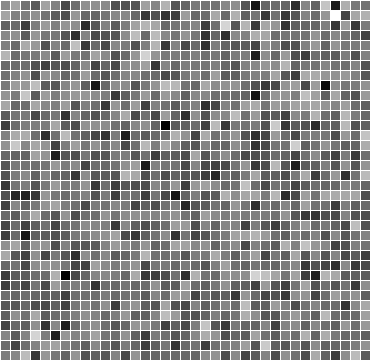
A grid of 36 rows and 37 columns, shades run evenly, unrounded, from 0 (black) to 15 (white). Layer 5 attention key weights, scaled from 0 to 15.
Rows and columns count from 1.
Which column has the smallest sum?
19
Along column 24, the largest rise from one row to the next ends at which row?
12
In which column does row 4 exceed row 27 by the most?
34
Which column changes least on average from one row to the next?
11
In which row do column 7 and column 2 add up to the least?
28
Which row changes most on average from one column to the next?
3
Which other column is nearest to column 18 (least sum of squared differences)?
2
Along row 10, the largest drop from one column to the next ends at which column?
4
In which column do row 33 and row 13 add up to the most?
35
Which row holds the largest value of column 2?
15
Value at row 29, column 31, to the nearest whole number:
10
